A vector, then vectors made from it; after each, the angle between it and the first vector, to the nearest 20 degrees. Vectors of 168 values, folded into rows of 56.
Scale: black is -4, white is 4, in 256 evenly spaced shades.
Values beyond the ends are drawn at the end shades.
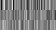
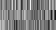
60 degrees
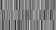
100 degrees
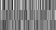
160 degrees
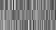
60 degrees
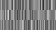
120 degrees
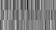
60 degrees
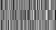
60 degrees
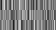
60 degrees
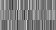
100 degrees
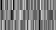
60 degrees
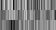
40 degrees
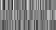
160 degrees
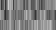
60 degrees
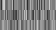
40 degrees
